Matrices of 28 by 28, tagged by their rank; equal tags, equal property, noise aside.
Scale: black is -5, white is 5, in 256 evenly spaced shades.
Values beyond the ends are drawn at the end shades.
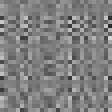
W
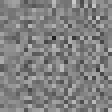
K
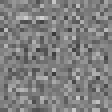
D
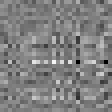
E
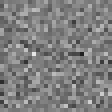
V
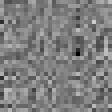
K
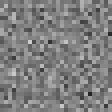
V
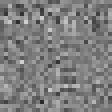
D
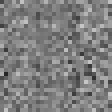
V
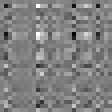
W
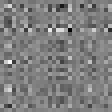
W
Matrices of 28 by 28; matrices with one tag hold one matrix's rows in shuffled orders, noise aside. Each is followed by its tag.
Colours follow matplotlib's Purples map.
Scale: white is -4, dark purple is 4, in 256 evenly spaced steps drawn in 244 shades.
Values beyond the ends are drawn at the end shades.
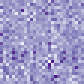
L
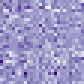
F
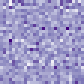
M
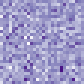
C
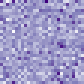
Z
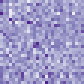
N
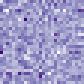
F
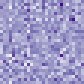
C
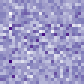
M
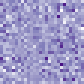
Z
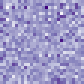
Z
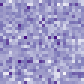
F
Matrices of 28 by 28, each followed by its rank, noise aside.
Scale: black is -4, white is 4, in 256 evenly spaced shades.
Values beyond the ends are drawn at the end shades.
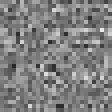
eight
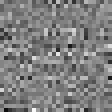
four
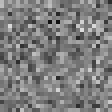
five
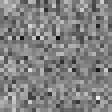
seven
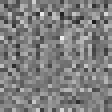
four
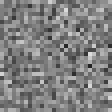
eight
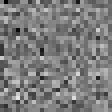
four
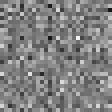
five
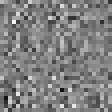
five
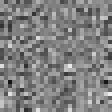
five
